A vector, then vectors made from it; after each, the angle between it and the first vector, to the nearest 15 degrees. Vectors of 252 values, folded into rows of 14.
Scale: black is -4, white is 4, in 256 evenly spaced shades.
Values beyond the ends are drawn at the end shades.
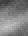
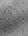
165 degrees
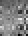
60 degrees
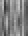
105 degrees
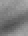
165 degrees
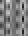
105 degrees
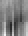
120 degrees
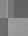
75 degrees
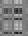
90 degrees
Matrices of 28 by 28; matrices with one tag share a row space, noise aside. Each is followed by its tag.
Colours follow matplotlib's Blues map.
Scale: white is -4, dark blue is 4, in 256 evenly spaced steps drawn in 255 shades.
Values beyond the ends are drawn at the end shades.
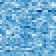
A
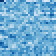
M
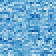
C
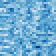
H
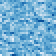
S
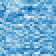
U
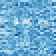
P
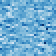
S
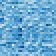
U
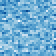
P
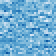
C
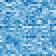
A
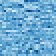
U
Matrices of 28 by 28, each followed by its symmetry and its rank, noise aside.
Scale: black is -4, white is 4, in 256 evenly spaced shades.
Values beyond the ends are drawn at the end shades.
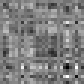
symmetric, rank two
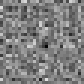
no symmetry, rank four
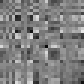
symmetric, rank two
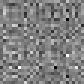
antisymmetric, rank four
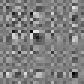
symmetric, rank two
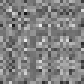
symmetric, rank three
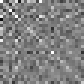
symmetric, rank four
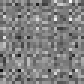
antisymmetric, rank four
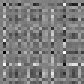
no symmetry, rank two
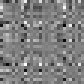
antisymmetric, rank two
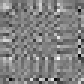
symmetric, rank three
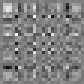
symmetric, rank two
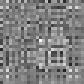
symmetric, rank three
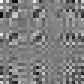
symmetric, rank two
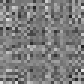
no symmetry, rank four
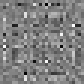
antisymmetric, rank four
